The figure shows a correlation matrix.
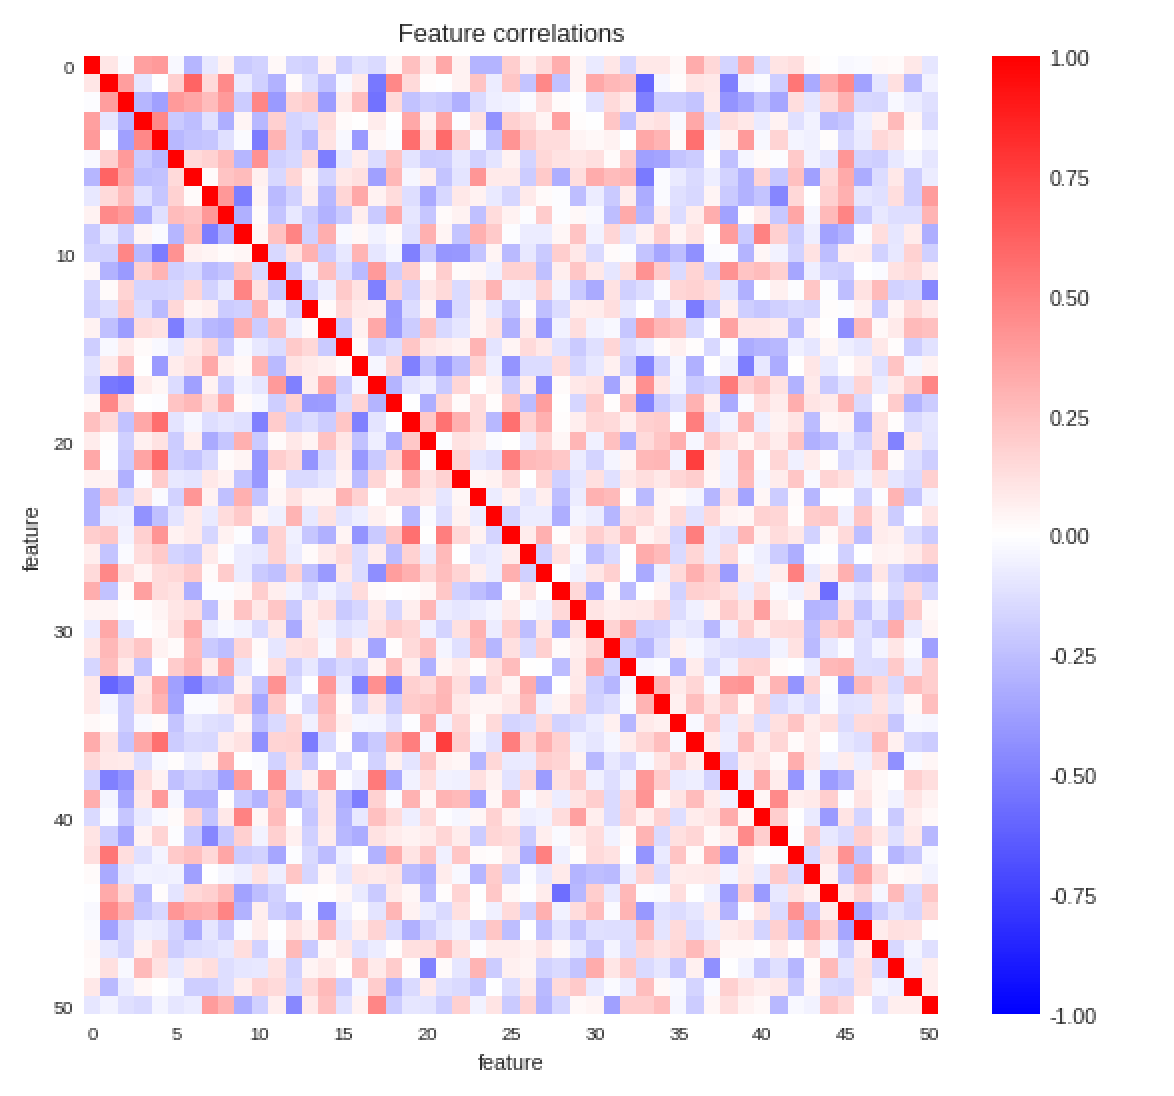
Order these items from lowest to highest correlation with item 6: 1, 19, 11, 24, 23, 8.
11, 19, 24, 8, 23, 1
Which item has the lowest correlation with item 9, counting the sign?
7
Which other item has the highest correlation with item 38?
17
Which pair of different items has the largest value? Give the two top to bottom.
21, 36
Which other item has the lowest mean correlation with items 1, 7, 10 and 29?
33
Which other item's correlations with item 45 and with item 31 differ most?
8
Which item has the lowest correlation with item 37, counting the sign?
48
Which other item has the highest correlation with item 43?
46
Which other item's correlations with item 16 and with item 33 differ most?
39
